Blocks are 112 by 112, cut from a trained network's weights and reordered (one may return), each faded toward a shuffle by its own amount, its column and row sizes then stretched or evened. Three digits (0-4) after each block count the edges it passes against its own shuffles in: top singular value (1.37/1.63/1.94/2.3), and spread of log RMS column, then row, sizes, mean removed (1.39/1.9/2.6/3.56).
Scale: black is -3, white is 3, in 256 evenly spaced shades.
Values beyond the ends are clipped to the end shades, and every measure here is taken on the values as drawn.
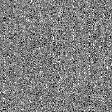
1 3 0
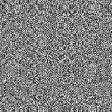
4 2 2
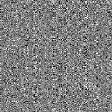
4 3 2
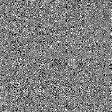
1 3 2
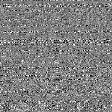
2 0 4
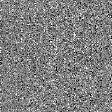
1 3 0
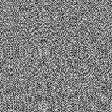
4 0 0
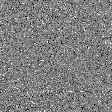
0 0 1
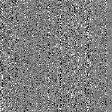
0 4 0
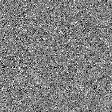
0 1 1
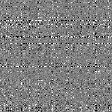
3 3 4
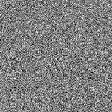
3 0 1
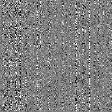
3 4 2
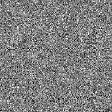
2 2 1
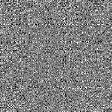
3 2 3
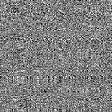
4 1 3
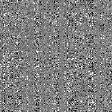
2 4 3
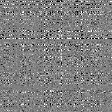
3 3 4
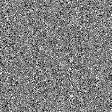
1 2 0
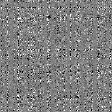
1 4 3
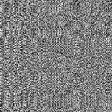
4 2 1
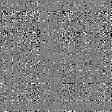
1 4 4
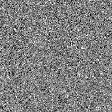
2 1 1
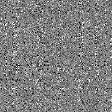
1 3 2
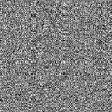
4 2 2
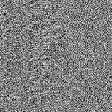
4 1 1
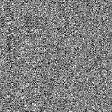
3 2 1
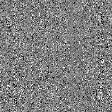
0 3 1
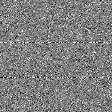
2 0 1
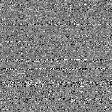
2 0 4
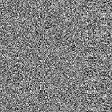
3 2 0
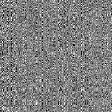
4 4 0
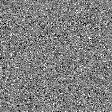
0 0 2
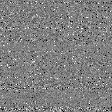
0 1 3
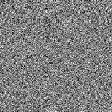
3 1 1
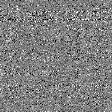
0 1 3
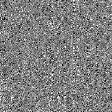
2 2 2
